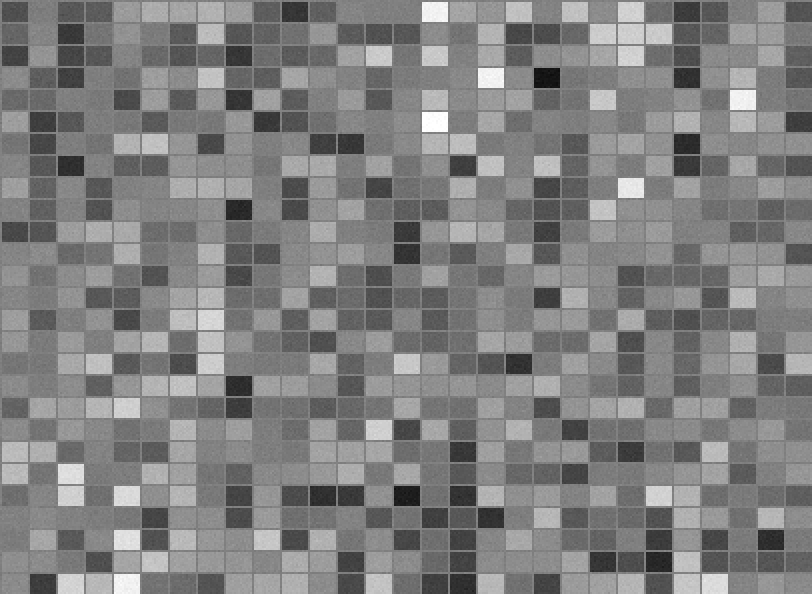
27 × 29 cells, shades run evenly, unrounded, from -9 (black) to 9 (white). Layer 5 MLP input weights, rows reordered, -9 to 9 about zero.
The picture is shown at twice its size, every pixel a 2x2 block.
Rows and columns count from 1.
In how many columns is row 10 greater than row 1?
11
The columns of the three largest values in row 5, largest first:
27, 22, 16
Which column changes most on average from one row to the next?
20
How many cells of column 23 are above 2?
8
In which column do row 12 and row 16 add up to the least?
15
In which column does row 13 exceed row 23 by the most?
12
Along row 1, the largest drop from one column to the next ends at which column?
24
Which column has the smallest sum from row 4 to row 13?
2
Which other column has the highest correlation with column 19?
7
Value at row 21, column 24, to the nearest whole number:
-1
